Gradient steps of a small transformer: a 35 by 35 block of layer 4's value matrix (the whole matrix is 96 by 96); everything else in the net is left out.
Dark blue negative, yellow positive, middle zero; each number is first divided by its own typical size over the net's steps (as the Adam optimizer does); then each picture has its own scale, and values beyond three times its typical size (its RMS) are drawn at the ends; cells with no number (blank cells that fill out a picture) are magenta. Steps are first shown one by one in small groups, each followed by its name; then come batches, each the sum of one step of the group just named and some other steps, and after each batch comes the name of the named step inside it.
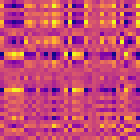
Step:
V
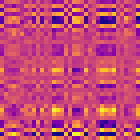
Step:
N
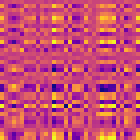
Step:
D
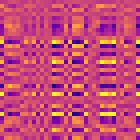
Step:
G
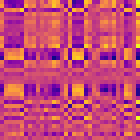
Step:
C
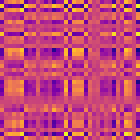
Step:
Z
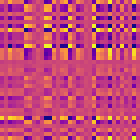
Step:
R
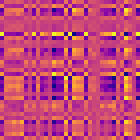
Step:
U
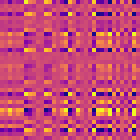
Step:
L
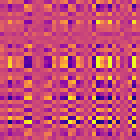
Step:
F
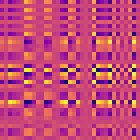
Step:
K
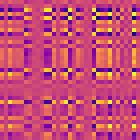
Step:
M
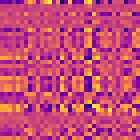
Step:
L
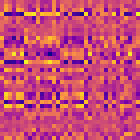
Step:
C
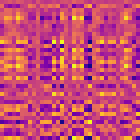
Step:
G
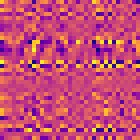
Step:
L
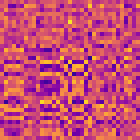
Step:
D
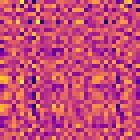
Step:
Z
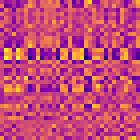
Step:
V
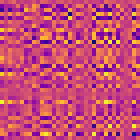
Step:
M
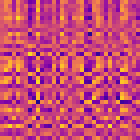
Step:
F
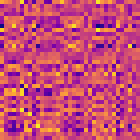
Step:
R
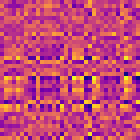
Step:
U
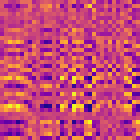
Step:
K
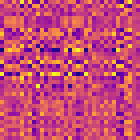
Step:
U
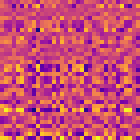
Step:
D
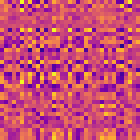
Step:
D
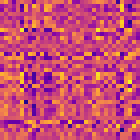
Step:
M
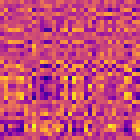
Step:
M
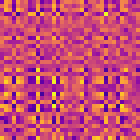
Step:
D
